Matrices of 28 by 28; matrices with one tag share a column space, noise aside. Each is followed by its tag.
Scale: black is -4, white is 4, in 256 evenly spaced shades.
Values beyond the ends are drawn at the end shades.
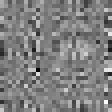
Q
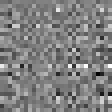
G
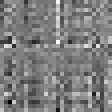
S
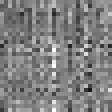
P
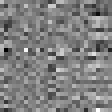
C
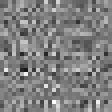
Q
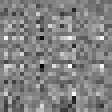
G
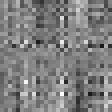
S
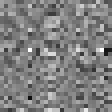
C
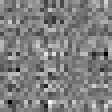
Q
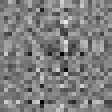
Q
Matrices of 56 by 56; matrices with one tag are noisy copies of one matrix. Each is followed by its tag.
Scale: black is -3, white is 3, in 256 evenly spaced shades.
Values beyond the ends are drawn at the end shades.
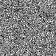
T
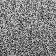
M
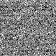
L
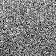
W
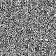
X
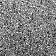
M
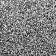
W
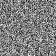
X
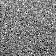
W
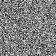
T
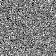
T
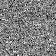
T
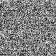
L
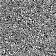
T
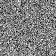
X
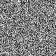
X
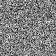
T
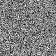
T
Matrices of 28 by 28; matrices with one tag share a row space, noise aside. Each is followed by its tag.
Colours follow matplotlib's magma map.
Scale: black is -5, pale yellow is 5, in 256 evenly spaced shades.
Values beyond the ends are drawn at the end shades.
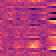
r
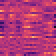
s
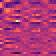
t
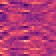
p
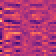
t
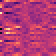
t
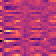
t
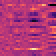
r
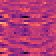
p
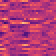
p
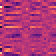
t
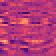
p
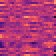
s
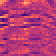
p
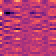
t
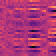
r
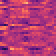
p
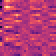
t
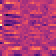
t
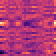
s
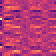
t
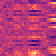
r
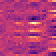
r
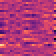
s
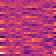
s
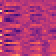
t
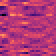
p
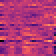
s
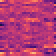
s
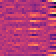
r
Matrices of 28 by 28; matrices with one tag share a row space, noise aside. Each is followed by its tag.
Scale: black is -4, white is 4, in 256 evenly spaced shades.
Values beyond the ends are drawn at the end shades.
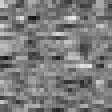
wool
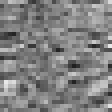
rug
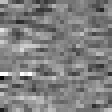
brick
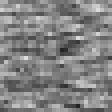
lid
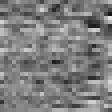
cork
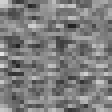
wool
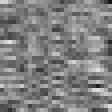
rug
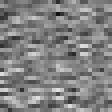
wool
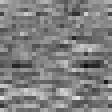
lid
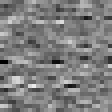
wool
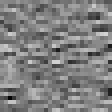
rug
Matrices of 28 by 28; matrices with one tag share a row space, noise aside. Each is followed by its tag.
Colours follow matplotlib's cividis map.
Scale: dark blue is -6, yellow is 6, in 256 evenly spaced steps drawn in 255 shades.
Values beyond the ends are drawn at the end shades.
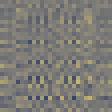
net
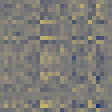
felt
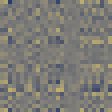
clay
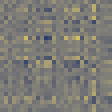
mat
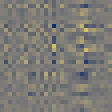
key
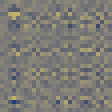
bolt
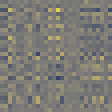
clay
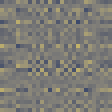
net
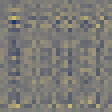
bolt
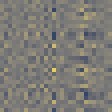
key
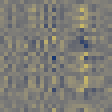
key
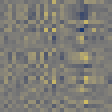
key
